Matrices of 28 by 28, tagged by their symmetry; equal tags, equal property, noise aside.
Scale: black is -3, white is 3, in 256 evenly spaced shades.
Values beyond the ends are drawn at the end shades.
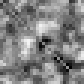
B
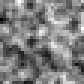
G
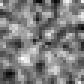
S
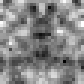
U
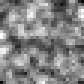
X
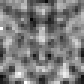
U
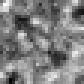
B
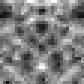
U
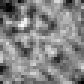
B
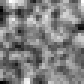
G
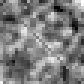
S
